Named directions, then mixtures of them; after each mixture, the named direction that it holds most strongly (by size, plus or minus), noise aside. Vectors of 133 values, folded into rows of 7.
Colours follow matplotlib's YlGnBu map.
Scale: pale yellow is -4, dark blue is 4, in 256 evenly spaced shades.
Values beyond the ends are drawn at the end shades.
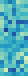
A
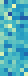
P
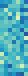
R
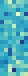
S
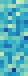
A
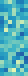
A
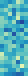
R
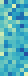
P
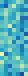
R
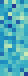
P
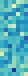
S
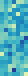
S
